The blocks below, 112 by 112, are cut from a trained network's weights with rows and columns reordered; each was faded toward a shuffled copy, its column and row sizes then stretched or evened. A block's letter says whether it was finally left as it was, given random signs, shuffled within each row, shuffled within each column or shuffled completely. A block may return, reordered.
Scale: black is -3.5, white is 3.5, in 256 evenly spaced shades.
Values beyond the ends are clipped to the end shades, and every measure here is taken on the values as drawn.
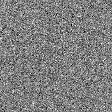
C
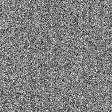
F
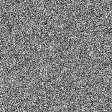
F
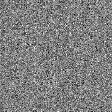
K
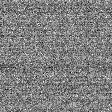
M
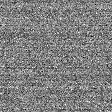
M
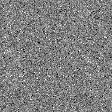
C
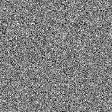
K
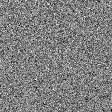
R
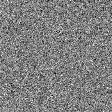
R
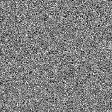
K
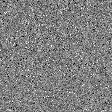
M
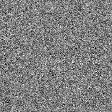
C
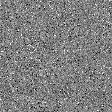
F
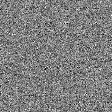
C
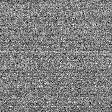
M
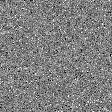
R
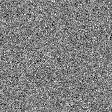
M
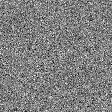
R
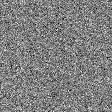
R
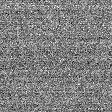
M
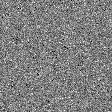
R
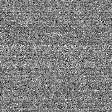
K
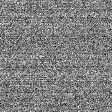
K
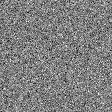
R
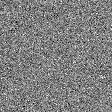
R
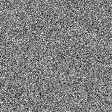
M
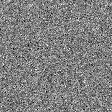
M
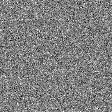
M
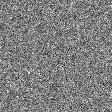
R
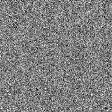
K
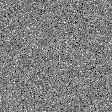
R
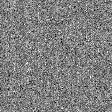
F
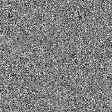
K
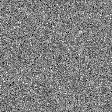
F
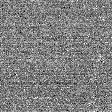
M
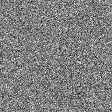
F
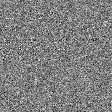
M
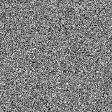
C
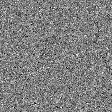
M
